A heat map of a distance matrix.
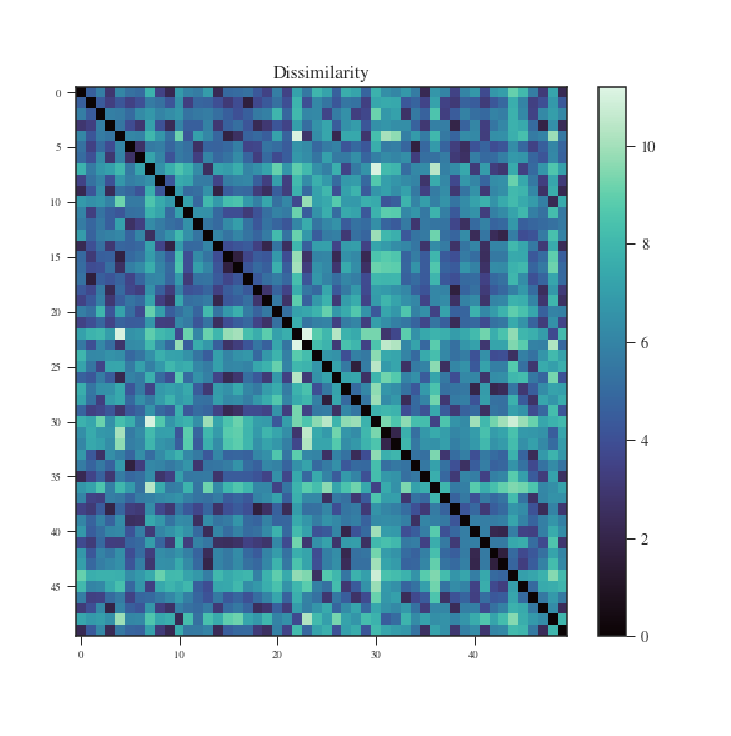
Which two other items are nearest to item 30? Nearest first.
36, 20
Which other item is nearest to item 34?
5
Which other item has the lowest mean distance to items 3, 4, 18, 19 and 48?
38
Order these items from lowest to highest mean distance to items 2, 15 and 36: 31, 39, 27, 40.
39, 40, 27, 31
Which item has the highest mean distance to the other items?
30
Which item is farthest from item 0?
44
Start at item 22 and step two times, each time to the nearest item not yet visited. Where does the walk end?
32
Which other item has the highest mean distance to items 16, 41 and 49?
22
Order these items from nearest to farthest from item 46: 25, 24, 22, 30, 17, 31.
25, 17, 24, 31, 22, 30
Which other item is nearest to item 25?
28
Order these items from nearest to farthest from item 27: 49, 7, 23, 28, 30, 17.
7, 28, 17, 49, 23, 30
